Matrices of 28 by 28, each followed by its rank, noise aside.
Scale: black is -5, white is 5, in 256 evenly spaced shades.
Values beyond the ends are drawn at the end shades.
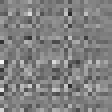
two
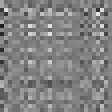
two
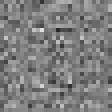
four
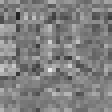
three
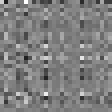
two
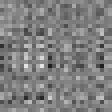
two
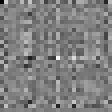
three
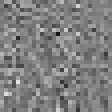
six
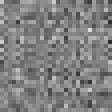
four
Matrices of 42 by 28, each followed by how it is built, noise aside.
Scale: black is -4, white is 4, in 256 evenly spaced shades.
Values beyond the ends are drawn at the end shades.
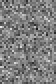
repeating rows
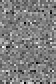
uneven rows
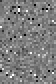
sparse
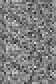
repeating rows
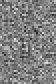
repeating rows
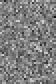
noise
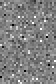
sparse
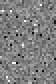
sparse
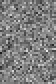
noise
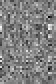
low rank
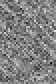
Toeplitz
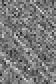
Toeplitz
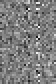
uneven columns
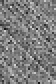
Toeplitz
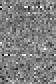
uneven rows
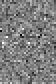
uneven rows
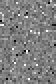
sparse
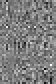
low rank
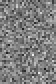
noise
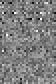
uneven rows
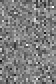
uneven columns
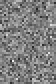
noise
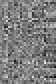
low rank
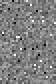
sparse
